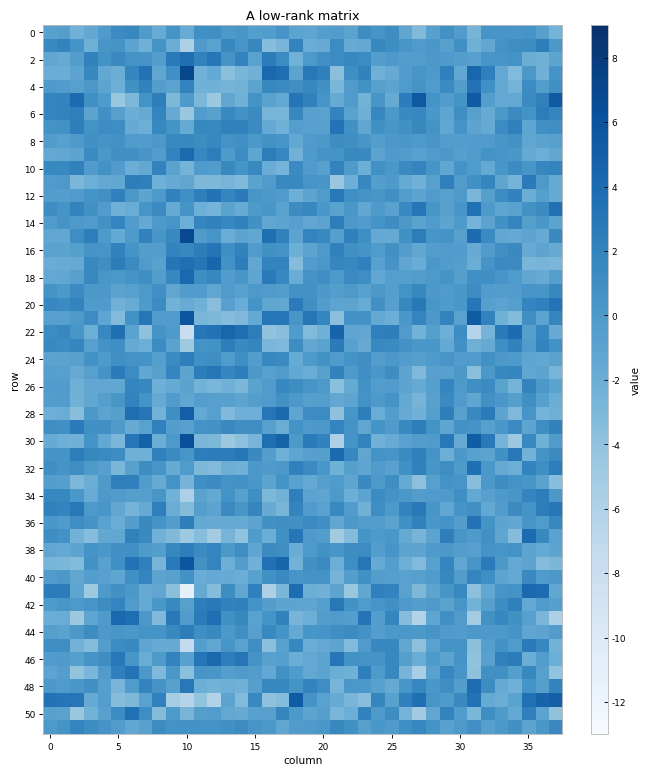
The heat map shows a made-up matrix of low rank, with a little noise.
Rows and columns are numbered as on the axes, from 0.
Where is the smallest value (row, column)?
41, 10
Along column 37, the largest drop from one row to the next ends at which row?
50
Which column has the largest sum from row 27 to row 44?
6
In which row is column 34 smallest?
30
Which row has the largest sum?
31
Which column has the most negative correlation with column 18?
9
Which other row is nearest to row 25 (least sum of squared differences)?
46
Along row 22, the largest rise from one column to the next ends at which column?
11
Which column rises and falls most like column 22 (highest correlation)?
3
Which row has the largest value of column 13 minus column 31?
22
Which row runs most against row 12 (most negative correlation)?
32
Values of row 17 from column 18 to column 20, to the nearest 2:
-4 0 0
